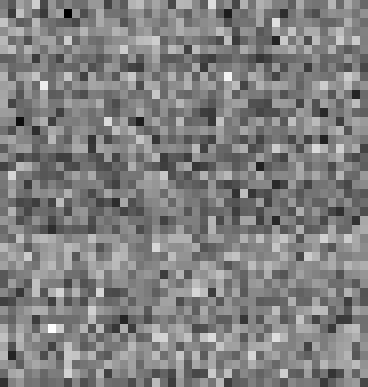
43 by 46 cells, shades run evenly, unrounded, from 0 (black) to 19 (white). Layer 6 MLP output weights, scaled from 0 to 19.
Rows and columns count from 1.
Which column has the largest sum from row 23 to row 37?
8
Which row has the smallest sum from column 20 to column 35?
7
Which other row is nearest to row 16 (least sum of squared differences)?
13
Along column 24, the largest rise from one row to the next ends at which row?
19
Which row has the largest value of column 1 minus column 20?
16
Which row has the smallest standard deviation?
30
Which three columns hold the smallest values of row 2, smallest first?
9, 29, 36
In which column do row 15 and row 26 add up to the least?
5
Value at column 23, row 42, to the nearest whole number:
12
